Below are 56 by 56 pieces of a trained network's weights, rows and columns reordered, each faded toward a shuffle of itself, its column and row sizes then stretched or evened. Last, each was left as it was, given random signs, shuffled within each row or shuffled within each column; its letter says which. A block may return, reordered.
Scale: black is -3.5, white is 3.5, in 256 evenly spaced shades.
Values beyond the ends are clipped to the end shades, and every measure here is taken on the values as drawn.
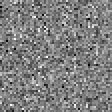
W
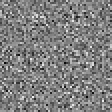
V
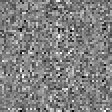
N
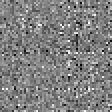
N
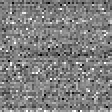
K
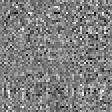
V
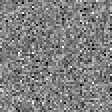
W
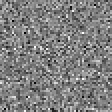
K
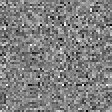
V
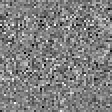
K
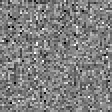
W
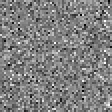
W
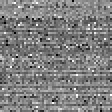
K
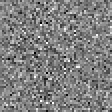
W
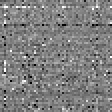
V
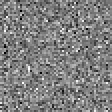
W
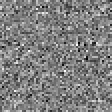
N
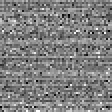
K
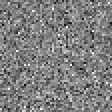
W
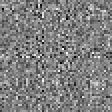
V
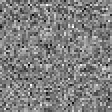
V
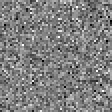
W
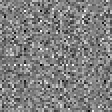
V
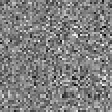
V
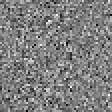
W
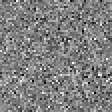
K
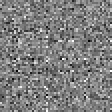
N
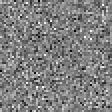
W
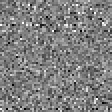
K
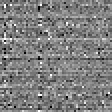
V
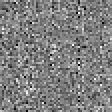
W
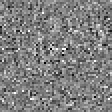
K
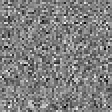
V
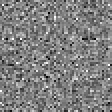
V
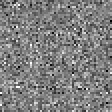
N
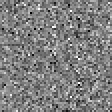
W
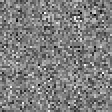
N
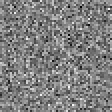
W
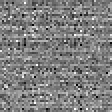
V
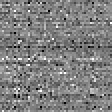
V
